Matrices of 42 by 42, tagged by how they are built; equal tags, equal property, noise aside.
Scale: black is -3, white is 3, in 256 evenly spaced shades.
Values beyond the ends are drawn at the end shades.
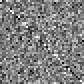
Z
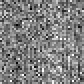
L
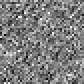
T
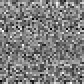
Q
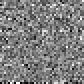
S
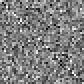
Z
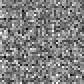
L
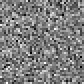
Q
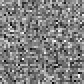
L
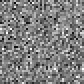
Q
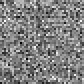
L
